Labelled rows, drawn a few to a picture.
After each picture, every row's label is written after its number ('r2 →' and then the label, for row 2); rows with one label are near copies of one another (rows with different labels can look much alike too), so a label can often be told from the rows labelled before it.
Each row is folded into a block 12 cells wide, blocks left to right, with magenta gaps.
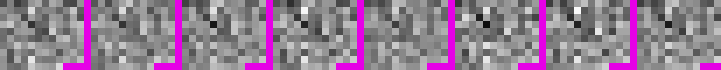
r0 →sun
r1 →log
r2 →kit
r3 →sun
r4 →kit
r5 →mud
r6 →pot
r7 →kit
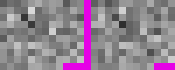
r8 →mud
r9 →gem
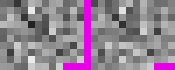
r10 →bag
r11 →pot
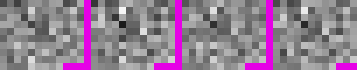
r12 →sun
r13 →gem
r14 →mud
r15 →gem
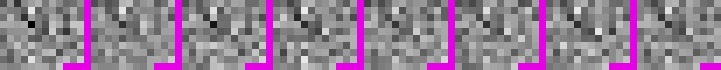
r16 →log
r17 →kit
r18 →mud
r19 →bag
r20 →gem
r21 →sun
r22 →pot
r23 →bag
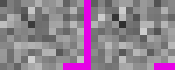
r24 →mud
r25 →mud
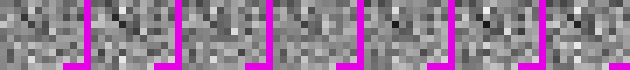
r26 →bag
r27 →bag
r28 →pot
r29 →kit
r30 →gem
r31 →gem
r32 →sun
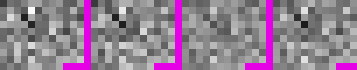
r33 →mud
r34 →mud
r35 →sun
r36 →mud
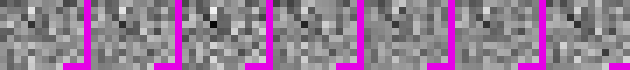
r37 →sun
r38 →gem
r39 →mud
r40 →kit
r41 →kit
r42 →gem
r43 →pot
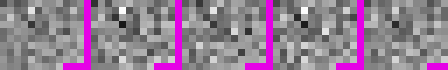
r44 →gem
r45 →log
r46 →pot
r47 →mud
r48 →gem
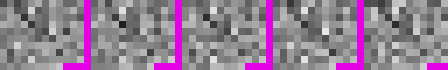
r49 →pot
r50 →log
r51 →bag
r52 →pot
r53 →kit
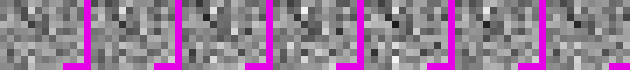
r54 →bag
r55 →gem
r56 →pot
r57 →pot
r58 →bag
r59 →gem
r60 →bag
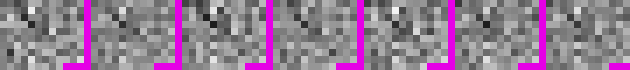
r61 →bag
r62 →mud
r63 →kit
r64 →pot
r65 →gem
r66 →mud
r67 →mud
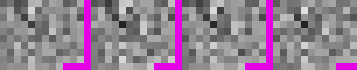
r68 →kit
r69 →kit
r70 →kit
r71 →mud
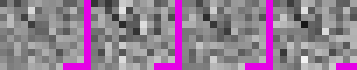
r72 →gem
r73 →kit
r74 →bag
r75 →bag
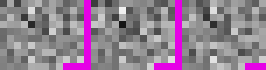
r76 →log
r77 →gem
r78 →bag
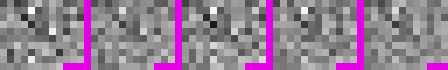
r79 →pot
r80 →sun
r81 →mud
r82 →log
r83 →kit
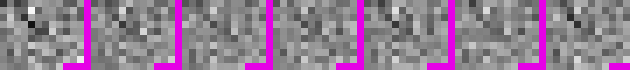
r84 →gem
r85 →gem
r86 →sun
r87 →log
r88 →kit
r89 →pot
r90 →bag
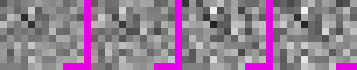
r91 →mud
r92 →mud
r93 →log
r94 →sun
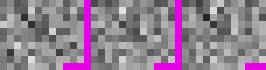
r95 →bag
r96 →sun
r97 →kit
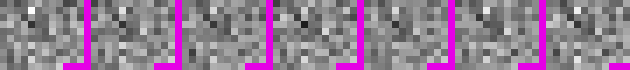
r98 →sun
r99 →mud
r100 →bag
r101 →mud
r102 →gem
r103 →pot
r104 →bag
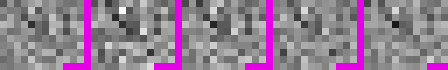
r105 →log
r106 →pot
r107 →log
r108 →bag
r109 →log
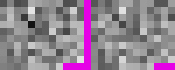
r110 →gem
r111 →sun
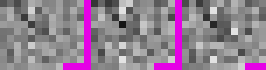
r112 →kit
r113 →kit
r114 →pot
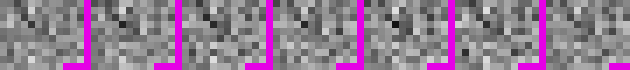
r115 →bag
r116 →kit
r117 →bag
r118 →log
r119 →log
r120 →bag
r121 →log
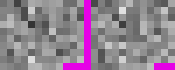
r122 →bag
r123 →sun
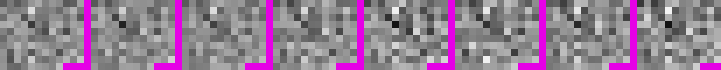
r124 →sun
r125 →gem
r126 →gem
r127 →pot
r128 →log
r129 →pot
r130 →kit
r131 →gem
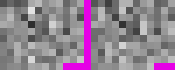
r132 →kit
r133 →kit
